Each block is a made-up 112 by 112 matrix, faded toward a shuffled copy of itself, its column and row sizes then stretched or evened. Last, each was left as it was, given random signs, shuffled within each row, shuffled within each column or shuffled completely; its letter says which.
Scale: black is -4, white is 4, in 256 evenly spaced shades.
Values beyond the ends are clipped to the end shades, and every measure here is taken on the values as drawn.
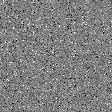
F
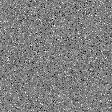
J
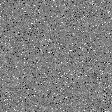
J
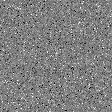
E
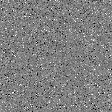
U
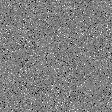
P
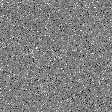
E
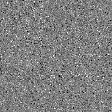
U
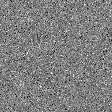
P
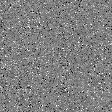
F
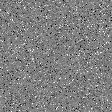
E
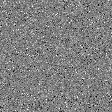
J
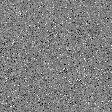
J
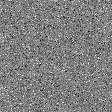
E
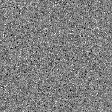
U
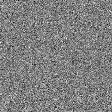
U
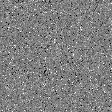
P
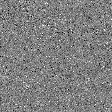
J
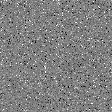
F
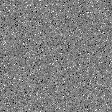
P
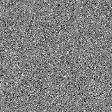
U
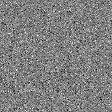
U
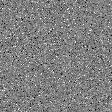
E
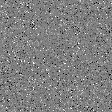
F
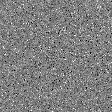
P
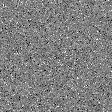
E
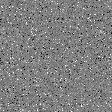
J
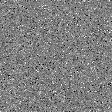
J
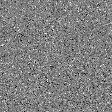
F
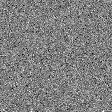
J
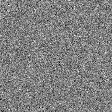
F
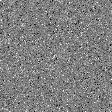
P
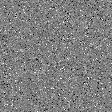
P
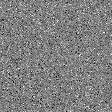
P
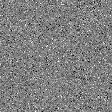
U
